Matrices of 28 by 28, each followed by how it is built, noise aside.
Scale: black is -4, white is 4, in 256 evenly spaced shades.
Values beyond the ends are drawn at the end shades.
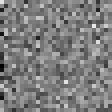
uneven columns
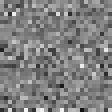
uneven rows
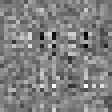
low rank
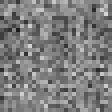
blocks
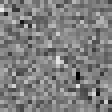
banded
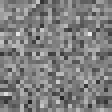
blocks
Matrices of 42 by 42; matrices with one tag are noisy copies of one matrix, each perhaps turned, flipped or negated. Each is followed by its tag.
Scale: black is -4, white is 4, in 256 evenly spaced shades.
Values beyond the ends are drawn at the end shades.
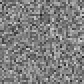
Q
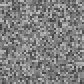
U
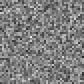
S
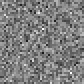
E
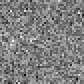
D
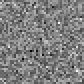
Q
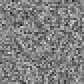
E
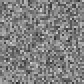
E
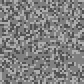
Q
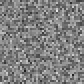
U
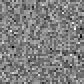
Q
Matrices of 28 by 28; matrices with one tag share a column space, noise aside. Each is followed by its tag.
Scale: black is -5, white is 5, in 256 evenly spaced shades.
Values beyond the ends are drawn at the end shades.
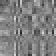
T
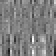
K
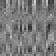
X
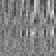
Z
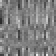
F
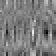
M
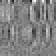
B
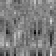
M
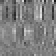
B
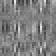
X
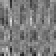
F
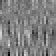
M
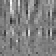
Z
